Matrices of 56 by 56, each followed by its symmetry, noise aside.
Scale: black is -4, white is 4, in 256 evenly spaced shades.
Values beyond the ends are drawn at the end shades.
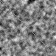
no symmetry.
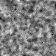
antisymmetric.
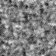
antisymmetric.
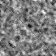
symmetric across the other diagonal.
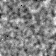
no symmetry.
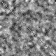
symmetric.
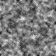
same after a half turn.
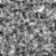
no symmetry.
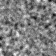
antisymmetric.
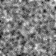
symmetric across the other diagonal.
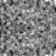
mirrored top to bottom.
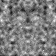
mirrored left to right.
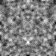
mirrored left to right.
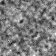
symmetric.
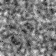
symmetric across the other diagonal.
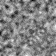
symmetric.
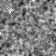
symmetric.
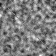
symmetric across the other diagonal.
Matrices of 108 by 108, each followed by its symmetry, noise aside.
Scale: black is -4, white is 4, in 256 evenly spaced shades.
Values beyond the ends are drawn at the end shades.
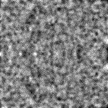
mirrored top to bottom.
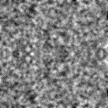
mirrored top to bottom.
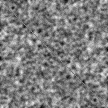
same after a half turn.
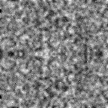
mirrored top to bottom.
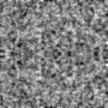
mirrored top to bottom.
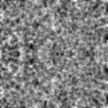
mirrored top to bottom.
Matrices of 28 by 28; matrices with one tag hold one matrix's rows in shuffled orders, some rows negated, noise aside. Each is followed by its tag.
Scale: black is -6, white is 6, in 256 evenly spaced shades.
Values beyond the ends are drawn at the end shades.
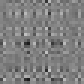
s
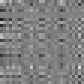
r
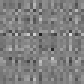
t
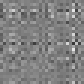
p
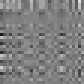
r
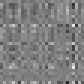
p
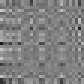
r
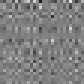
t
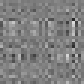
p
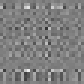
s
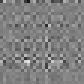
s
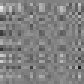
r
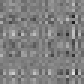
p
